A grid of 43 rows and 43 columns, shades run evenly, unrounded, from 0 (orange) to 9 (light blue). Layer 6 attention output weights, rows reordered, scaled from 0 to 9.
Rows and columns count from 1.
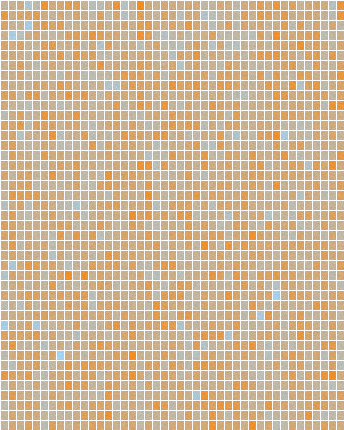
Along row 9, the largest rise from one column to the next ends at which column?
38
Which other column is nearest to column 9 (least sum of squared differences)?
11
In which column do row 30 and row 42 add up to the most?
35
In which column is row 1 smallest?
18
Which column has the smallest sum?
17
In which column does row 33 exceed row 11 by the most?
1
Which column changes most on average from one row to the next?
34
